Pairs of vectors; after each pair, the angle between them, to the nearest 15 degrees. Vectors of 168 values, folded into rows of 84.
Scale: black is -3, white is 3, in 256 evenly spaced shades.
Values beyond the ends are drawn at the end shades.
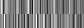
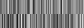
120 degrees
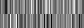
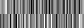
150 degrees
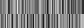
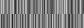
75 degrees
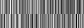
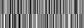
135 degrees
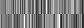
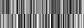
120 degrees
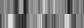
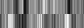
15 degrees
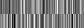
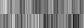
120 degrees
